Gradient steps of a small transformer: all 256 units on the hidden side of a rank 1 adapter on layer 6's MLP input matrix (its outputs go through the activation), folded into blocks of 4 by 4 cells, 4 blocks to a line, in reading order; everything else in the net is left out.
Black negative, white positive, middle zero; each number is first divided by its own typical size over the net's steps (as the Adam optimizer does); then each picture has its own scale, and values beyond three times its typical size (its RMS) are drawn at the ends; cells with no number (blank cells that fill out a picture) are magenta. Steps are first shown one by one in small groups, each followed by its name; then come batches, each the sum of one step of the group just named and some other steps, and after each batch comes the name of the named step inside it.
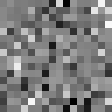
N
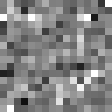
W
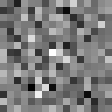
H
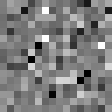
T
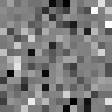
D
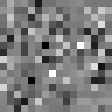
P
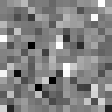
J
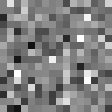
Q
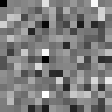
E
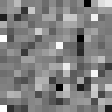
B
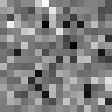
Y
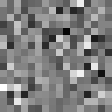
P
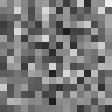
T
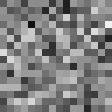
D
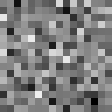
H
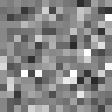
T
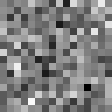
N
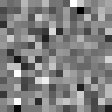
Q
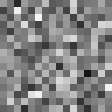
H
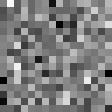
Q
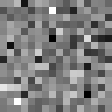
Y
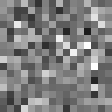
P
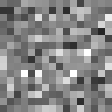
H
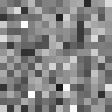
B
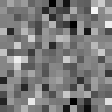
D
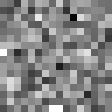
H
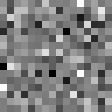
E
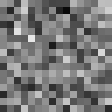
H
